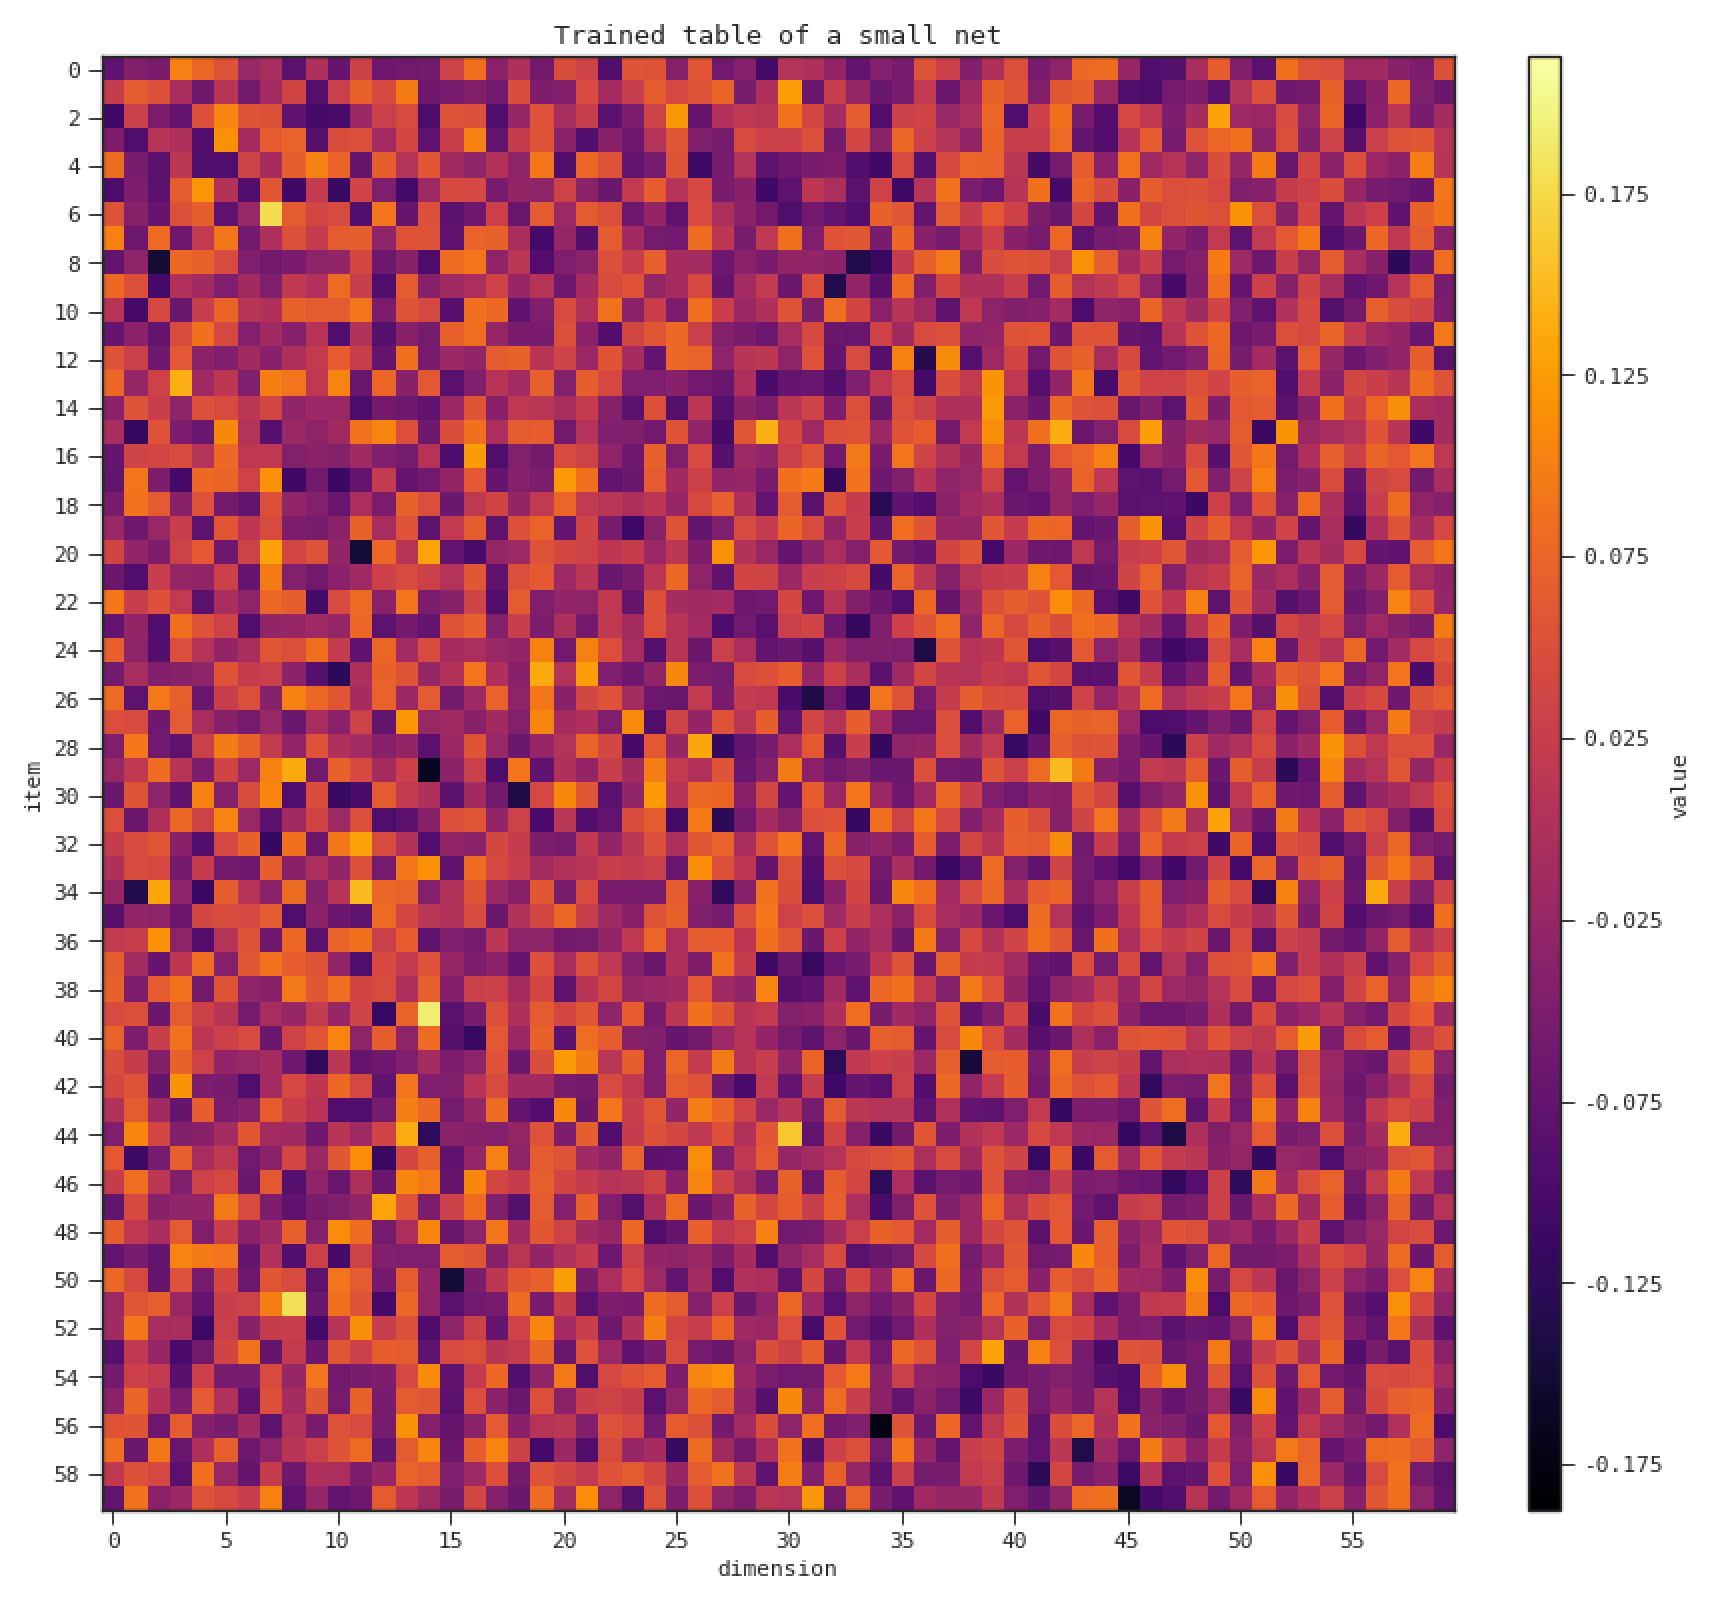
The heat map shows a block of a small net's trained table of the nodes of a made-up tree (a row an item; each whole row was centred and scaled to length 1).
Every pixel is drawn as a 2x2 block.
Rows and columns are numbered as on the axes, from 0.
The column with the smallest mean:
34
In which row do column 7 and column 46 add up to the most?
6
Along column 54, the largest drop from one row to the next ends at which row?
26
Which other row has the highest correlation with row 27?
39
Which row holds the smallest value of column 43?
57
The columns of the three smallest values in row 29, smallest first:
14, 52, 17
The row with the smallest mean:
18
